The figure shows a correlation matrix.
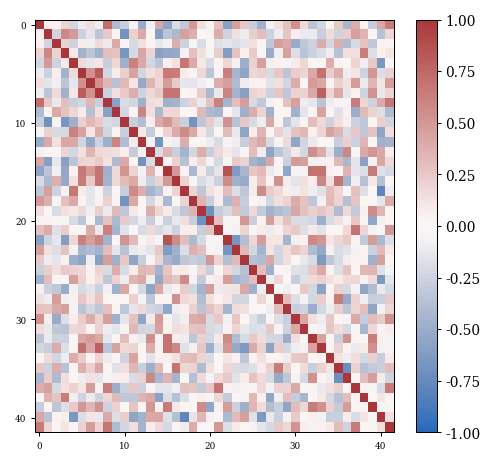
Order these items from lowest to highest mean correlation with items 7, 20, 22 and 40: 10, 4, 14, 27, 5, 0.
4, 0, 27, 14, 5, 10
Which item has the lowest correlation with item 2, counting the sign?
30
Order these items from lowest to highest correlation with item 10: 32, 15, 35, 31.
31, 35, 32, 15
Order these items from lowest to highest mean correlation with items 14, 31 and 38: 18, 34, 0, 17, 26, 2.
26, 17, 2, 34, 18, 0
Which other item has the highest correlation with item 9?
12
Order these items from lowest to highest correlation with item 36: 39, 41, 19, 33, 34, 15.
41, 34, 33, 19, 15, 39
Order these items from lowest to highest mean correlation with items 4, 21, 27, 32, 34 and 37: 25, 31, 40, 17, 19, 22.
40, 19, 25, 31, 22, 17
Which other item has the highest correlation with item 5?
7
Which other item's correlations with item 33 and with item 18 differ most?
15
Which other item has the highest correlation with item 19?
39
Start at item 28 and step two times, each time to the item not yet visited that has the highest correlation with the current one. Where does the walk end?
16
